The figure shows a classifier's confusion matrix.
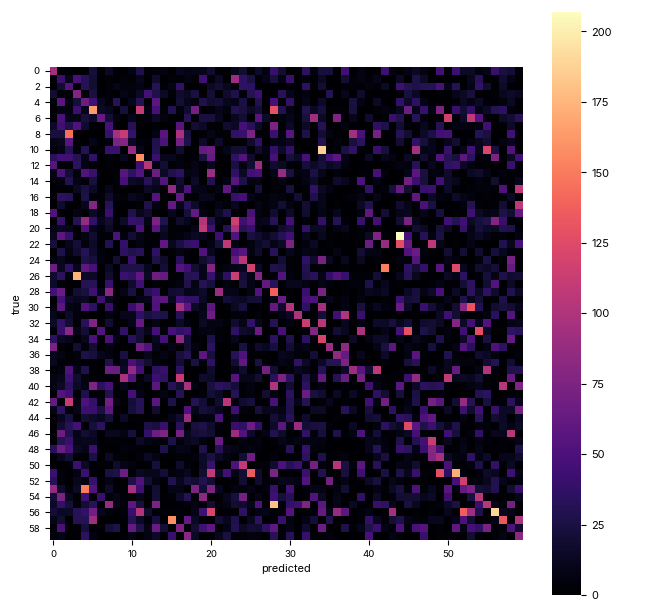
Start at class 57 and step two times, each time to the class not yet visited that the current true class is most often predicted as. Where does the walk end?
59
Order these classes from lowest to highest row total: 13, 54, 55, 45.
54, 13, 45, 55
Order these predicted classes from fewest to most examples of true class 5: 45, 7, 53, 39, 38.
39, 7, 38, 53, 45
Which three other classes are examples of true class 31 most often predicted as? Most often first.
37, 20, 58
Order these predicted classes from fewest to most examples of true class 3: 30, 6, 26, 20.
6, 30, 20, 26
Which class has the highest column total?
28
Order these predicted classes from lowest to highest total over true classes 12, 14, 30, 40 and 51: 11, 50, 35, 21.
35, 21, 50, 11
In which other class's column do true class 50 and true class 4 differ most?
36
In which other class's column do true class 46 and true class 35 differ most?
58
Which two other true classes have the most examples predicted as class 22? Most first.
42, 15
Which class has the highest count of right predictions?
56
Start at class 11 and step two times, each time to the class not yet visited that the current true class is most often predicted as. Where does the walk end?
52
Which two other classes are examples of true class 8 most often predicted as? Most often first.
2, 9
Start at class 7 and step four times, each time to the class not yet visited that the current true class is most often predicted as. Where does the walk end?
17
